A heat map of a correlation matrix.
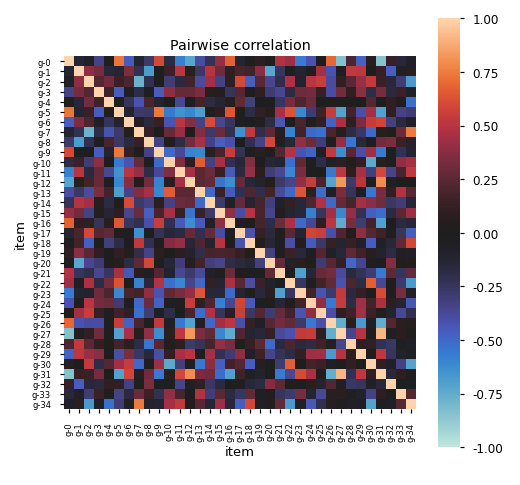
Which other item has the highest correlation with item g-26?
g-0
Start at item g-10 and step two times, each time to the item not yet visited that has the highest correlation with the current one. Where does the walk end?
g-23
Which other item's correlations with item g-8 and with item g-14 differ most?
g-1
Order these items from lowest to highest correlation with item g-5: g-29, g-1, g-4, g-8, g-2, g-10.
g-10, g-29, g-8, g-1, g-4, g-2
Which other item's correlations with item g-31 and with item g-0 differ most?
g-27
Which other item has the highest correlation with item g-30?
g-22
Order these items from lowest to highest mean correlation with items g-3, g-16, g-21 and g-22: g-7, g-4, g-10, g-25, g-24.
g-7, g-10, g-24, g-4, g-25
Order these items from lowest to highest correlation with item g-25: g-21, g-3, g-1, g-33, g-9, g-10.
g-33, g-10, g-9, g-3, g-21, g-1
